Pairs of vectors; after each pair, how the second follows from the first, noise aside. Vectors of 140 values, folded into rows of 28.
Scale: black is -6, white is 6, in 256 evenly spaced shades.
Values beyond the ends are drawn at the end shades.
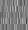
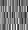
wrapped around, scaled up.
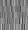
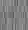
wrapped around, shrunk.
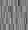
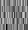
wrapped around, scaled up.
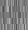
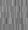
wrapped around, shrunk.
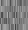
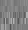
wrapped around, negated, partly zeroed.
